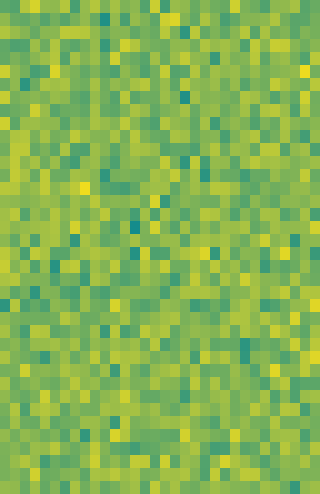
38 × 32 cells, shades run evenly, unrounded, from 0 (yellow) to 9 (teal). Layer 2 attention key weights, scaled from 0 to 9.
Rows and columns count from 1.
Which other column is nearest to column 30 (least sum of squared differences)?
24
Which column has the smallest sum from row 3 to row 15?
10
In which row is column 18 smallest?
2
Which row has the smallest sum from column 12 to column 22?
37
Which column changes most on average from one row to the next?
12
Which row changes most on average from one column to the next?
20
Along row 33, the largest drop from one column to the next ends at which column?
13
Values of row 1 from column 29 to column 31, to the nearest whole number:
4 3 6
